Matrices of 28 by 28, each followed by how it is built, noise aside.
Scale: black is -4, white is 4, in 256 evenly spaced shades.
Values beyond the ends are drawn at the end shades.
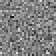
noise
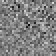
upper triangular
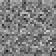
repeating columns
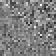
upper triangular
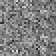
repeating rows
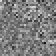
upper triangular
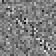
banded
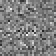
low rank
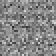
repeating columns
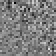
upper triangular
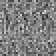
repeating columns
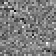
banded
